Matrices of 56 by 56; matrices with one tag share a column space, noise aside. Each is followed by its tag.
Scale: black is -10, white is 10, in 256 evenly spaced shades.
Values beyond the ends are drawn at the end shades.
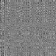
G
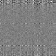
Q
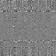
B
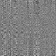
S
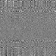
B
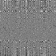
B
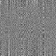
S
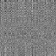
G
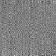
S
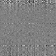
Q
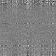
Q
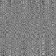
S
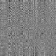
G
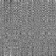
G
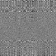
B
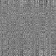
S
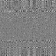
B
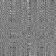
G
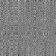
G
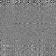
Q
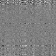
Q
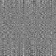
S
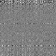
Q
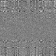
B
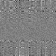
B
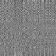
G
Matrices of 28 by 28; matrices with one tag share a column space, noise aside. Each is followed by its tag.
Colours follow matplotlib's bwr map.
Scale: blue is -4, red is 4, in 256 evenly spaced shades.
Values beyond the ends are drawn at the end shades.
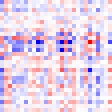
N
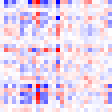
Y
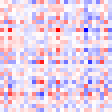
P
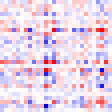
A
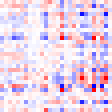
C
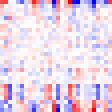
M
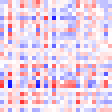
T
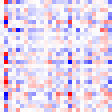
P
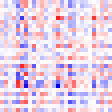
T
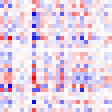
C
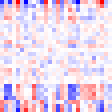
M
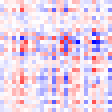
N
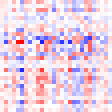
N
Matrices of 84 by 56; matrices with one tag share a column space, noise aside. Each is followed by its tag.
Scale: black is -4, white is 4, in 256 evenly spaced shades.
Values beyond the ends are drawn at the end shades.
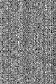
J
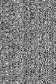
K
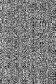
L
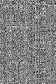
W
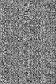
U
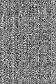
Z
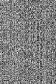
K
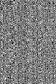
W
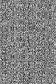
U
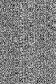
U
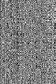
L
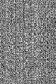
L
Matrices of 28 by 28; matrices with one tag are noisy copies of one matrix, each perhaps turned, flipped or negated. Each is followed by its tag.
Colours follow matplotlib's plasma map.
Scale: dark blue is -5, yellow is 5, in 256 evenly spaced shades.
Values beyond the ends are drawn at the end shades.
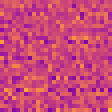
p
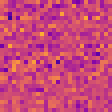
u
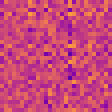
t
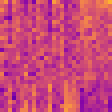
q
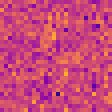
u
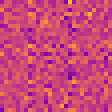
t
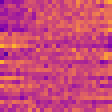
q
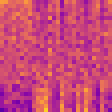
q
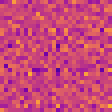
t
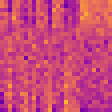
q
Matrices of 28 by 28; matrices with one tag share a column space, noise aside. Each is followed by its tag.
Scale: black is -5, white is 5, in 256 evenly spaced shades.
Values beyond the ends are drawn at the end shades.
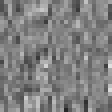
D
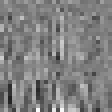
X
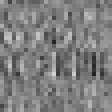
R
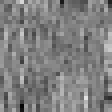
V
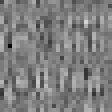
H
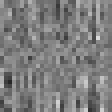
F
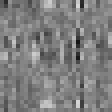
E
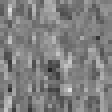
D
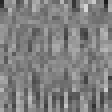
V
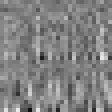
X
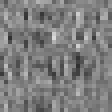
R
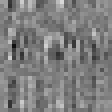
E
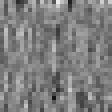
V
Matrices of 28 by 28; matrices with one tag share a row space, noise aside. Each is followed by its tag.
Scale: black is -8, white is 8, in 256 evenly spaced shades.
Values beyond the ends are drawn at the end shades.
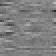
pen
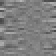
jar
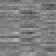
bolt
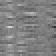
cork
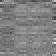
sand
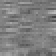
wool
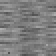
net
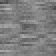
net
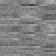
bolt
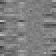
jar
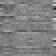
sand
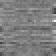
sand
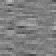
cork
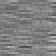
wool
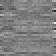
sand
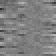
jar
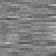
wool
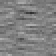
cork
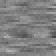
wool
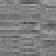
bolt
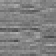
bolt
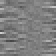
jar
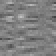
cork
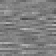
net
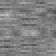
net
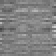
sand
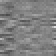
pen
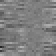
jar
